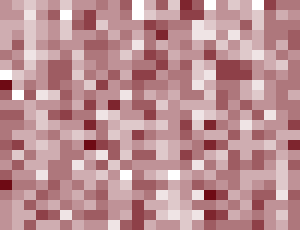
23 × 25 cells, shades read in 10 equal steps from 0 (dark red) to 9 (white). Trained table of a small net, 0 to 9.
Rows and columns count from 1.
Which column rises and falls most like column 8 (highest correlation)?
25
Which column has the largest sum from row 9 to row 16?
4
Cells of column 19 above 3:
16
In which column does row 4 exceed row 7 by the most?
20
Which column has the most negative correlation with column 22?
24
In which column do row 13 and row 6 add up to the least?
18
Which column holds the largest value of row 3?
17
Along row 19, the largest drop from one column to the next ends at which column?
12
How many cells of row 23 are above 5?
8
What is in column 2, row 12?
3
